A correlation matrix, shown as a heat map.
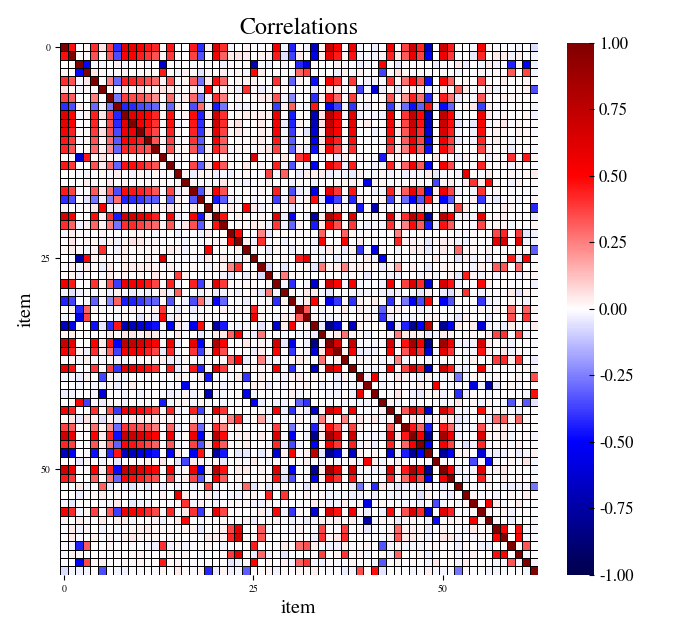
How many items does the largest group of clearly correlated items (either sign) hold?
29
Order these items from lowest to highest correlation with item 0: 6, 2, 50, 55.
2, 6, 55, 50
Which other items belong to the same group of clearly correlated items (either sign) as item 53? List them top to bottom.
15, 27, 29
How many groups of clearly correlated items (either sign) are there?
6
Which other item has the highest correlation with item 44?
23
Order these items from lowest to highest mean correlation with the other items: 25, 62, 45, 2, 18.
18, 2, 62, 25, 45
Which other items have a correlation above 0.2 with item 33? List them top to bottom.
7, 18, 30, 48
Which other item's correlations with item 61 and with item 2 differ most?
25
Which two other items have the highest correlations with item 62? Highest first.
41, 39
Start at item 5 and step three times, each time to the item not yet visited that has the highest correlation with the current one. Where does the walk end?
52
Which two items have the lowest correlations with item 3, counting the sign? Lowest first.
2, 42
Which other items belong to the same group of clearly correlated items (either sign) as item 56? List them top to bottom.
16, 40, 49, 54
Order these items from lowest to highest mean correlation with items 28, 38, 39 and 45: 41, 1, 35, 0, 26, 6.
26, 41, 6, 1, 0, 35
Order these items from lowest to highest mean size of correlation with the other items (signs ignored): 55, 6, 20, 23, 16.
16, 23, 6, 55, 20
